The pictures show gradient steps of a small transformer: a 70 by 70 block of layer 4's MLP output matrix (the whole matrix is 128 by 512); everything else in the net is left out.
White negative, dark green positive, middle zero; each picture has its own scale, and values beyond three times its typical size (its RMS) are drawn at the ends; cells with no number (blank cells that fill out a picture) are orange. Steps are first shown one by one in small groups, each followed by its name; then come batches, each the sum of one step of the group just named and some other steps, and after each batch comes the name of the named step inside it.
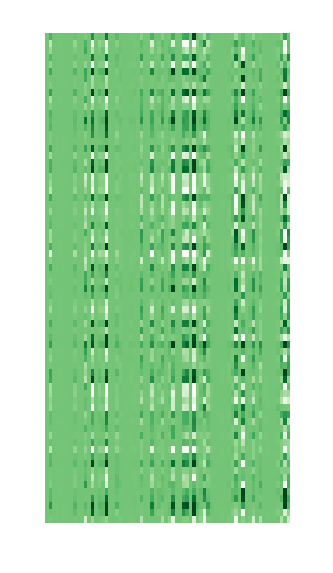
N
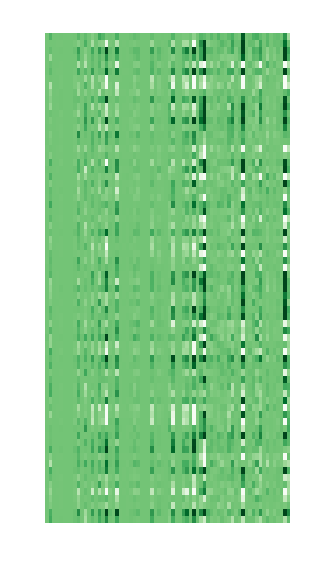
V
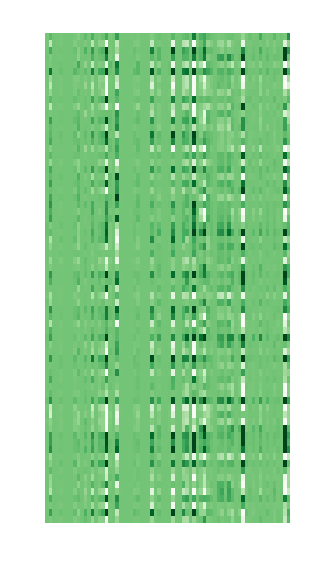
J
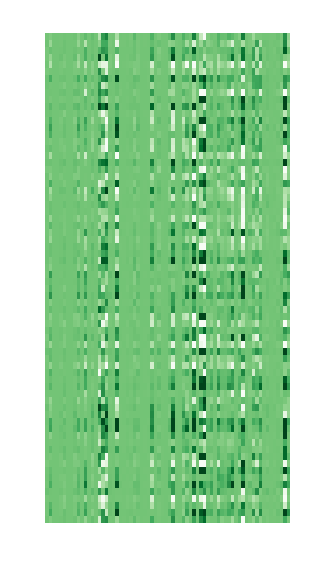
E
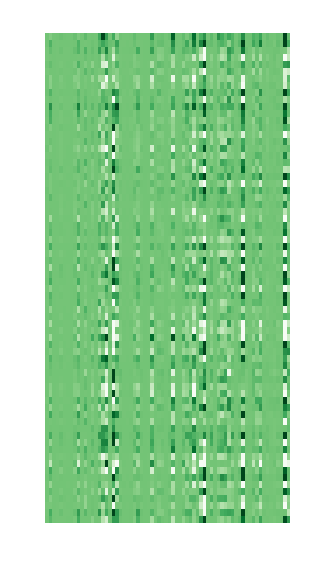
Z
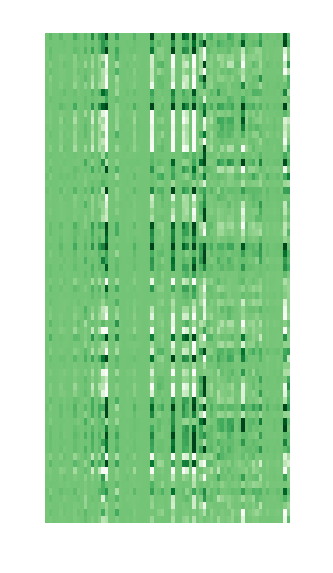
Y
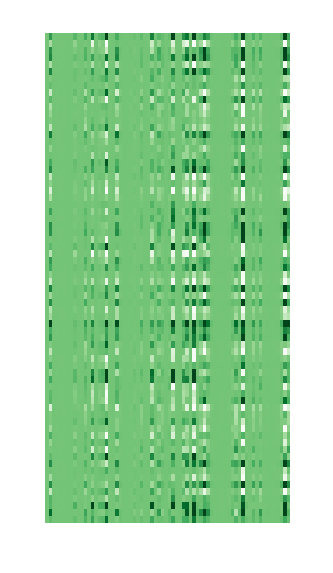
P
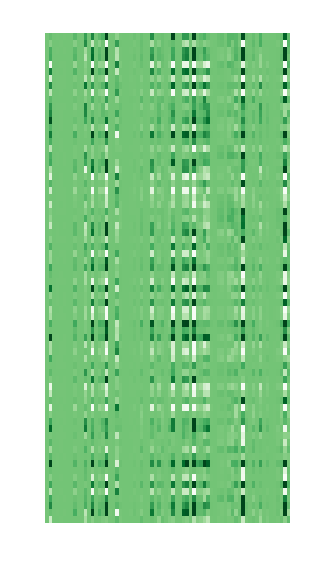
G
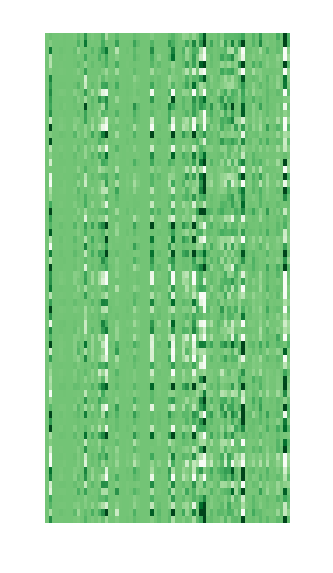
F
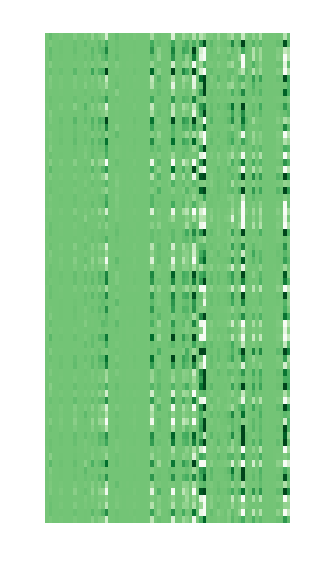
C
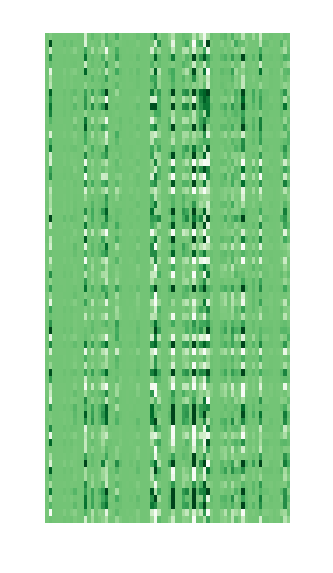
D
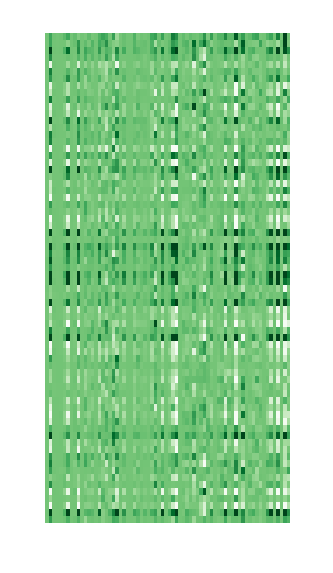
Z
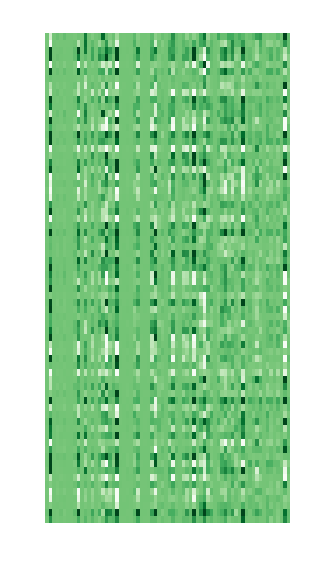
F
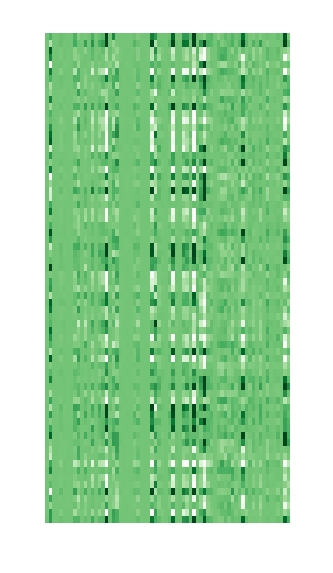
F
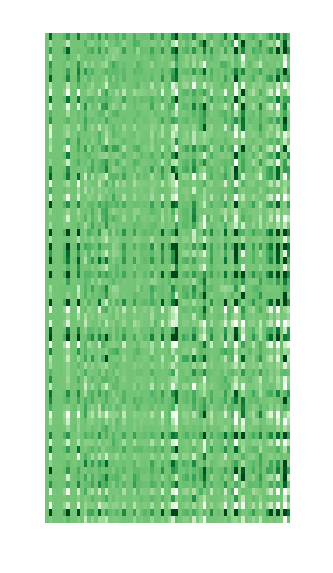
V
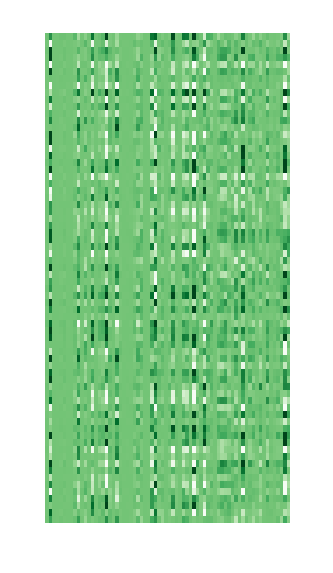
N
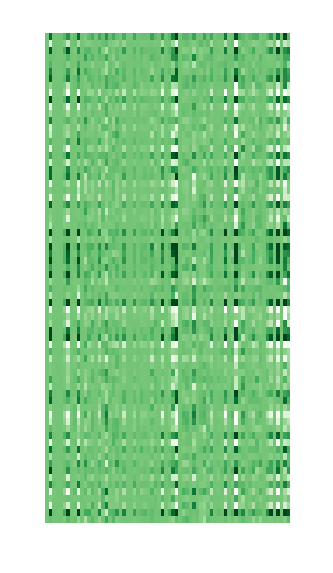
P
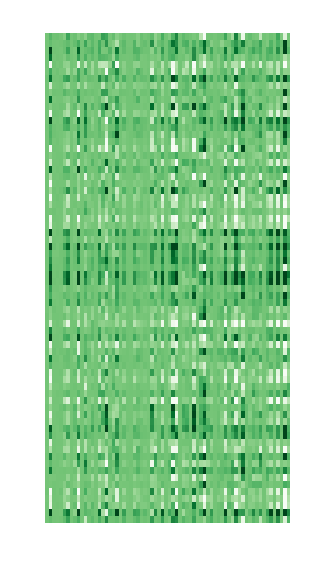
E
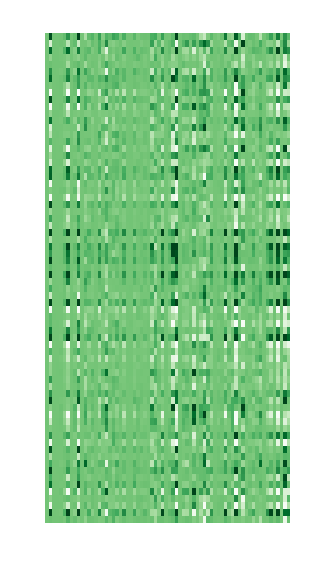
D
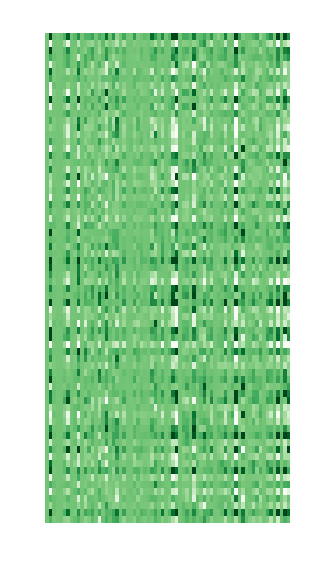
P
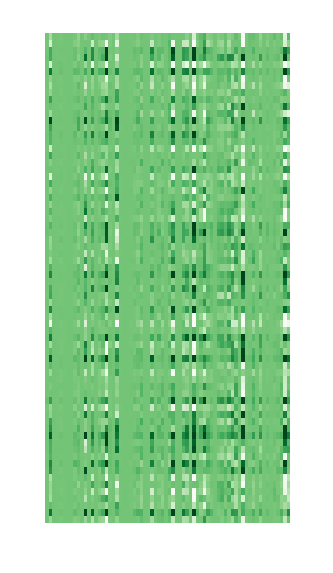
J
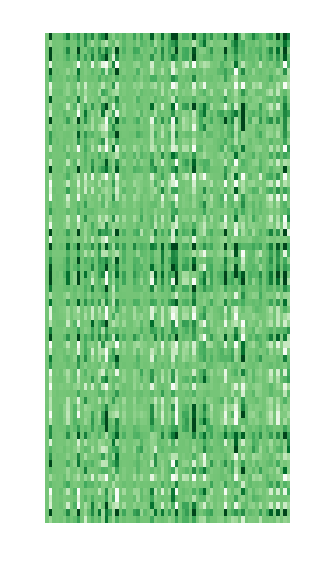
V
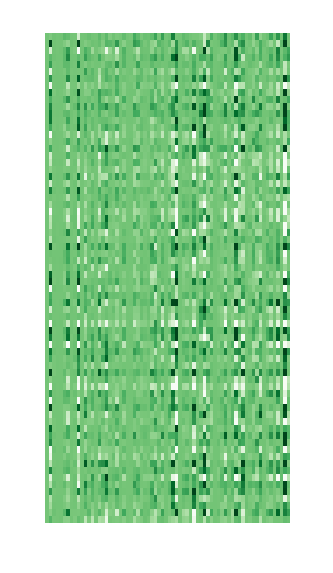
D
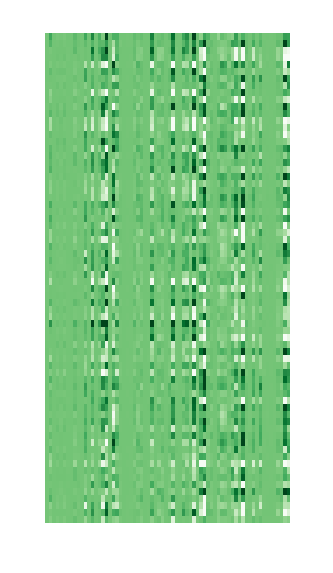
C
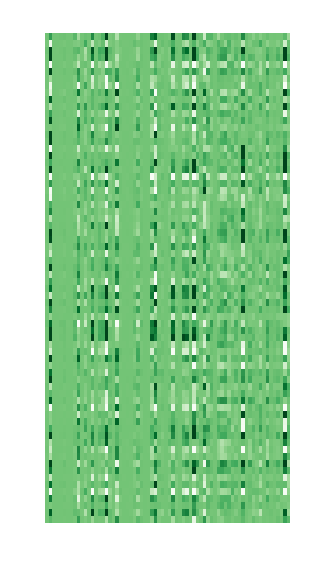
G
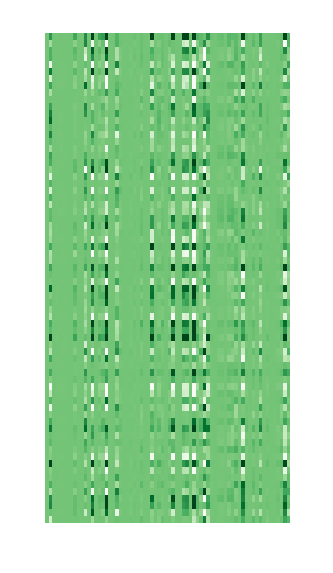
G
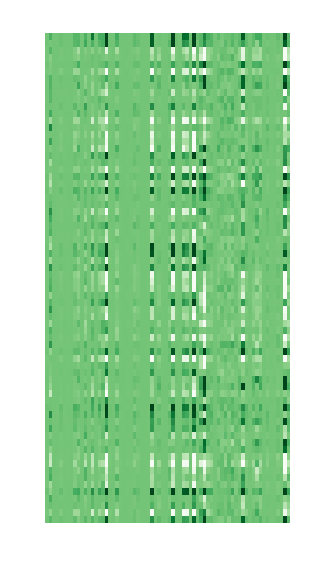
F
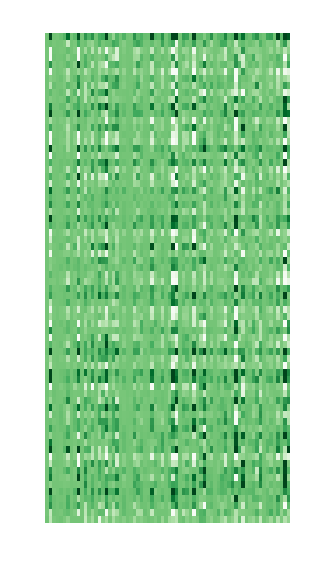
E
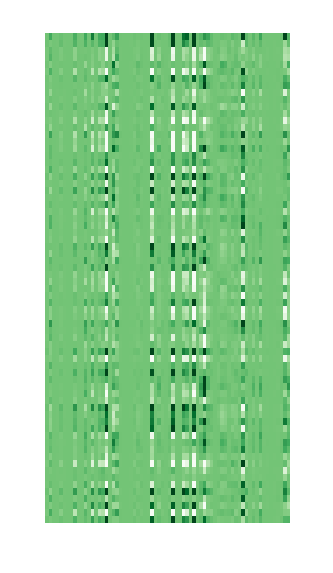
P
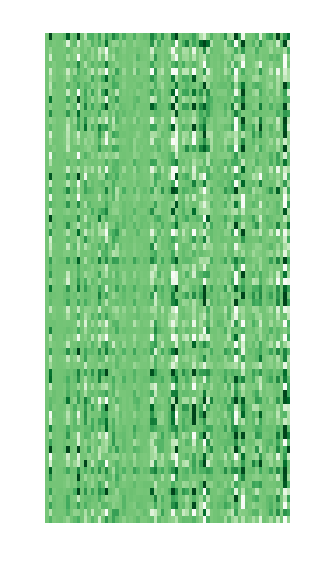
D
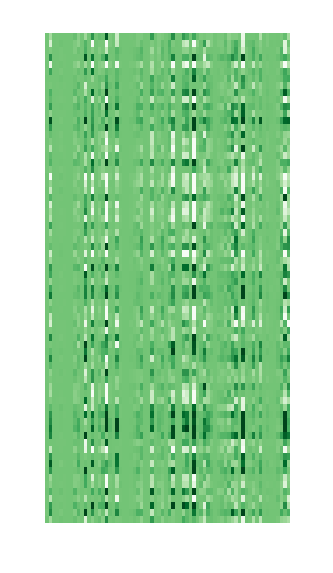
N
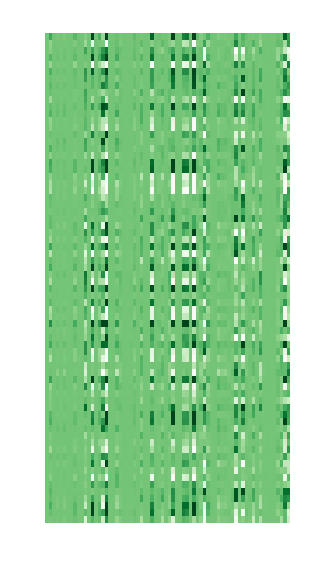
N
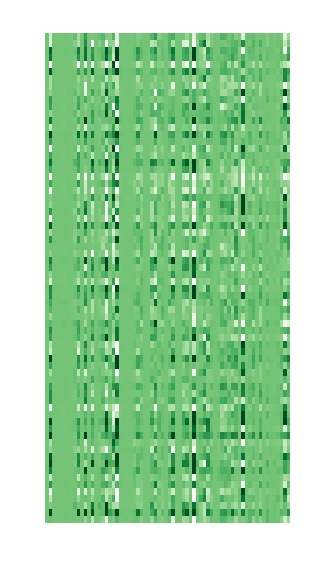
N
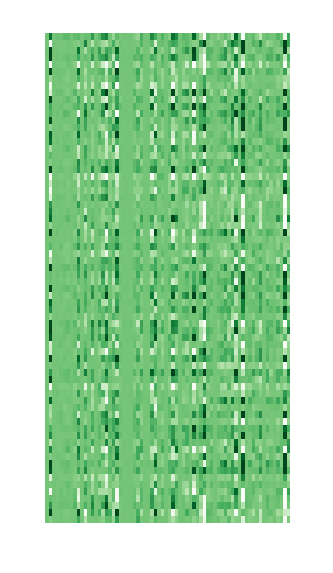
C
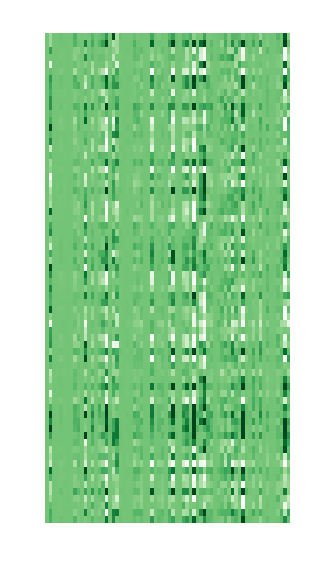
F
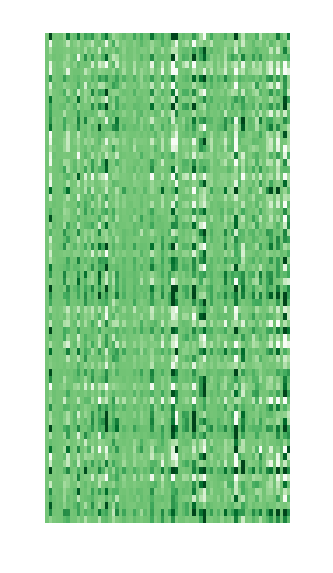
E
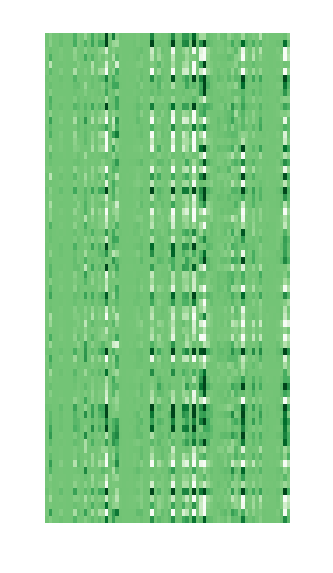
C
